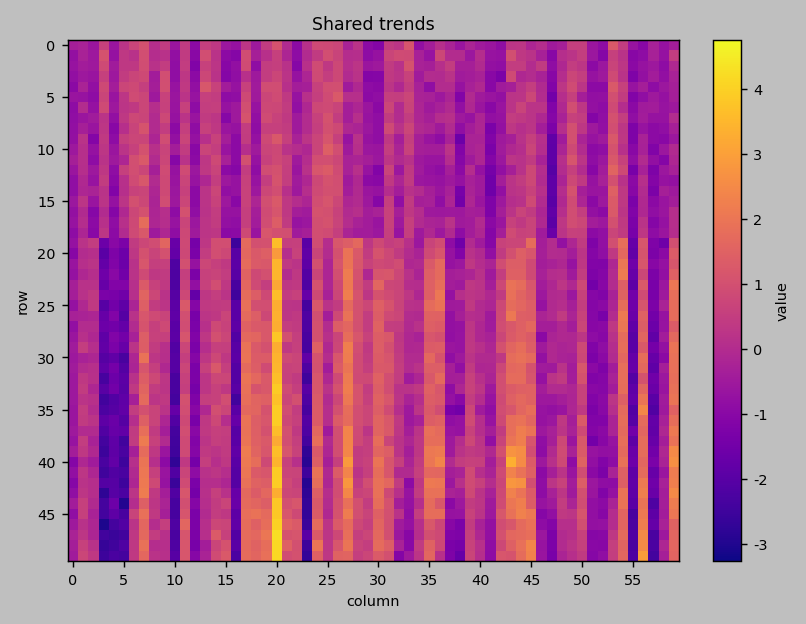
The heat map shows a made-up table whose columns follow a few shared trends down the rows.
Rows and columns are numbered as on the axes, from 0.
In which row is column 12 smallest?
24
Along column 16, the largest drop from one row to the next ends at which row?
19
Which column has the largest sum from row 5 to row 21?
20
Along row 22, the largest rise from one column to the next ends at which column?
17
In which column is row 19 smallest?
16
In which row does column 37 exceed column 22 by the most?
2
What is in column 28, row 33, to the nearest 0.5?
1
